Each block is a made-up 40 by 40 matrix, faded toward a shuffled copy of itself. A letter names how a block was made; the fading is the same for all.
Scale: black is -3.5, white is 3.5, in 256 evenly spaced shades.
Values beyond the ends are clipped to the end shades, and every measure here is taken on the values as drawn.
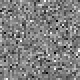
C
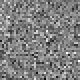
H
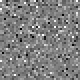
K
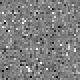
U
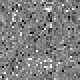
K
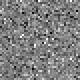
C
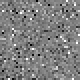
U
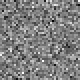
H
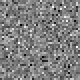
C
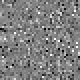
K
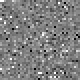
U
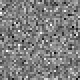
H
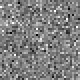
C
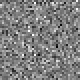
H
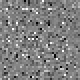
K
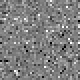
U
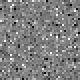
U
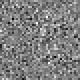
H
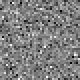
C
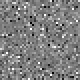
U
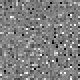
K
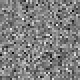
H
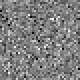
C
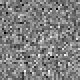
H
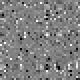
K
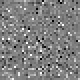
K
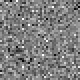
H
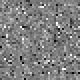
U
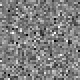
H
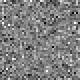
C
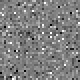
U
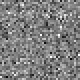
H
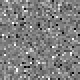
U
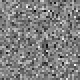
H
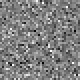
C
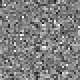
H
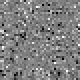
K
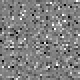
K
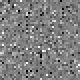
U
